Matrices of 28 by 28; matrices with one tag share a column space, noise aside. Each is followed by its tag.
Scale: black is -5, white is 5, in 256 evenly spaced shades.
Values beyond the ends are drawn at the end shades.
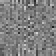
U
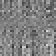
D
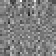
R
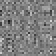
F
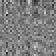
R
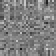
U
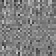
R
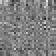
U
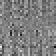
D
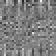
U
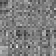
D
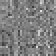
D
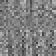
D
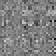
F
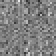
R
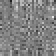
U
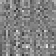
D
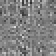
R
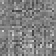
D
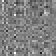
R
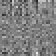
R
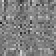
U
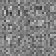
F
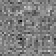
F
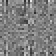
R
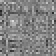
F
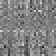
D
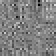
U
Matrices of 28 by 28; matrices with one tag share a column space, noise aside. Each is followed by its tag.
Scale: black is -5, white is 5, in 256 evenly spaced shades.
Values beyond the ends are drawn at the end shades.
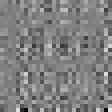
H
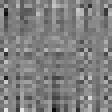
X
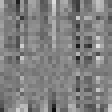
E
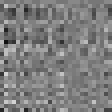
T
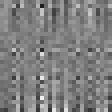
X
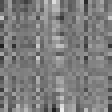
E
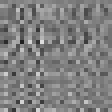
T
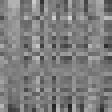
E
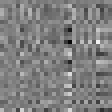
T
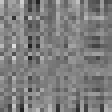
E
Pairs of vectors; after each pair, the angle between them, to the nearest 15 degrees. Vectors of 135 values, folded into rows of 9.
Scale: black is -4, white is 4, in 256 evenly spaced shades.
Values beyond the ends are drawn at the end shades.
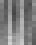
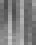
15 degrees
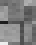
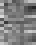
60 degrees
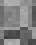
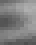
90 degrees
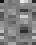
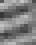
60 degrees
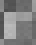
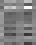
120 degrees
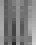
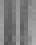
30 degrees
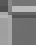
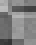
150 degrees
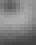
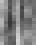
105 degrees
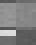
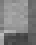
60 degrees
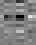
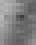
75 degrees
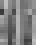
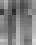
45 degrees
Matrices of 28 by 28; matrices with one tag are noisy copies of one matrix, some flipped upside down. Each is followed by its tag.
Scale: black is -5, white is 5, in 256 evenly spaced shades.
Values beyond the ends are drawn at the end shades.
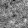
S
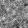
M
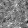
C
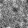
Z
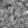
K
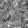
C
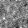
M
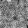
Z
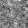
C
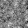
C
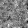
C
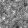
M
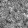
K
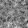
C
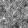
M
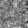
C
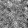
C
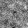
S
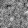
K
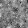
Z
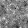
M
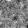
Z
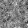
C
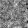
C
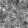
M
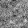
S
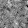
C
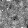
Z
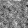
C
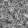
K
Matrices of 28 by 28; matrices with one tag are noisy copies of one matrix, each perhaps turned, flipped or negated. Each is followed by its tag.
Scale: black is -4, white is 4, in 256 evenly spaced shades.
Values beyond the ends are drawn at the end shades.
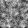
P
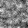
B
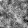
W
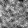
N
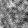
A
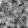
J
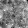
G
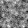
P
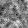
A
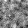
J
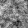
A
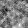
A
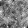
G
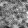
N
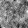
G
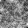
G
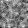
P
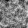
N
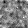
P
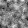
J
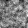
N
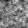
N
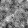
W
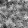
B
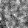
B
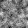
J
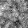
A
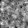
P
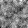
W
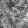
A
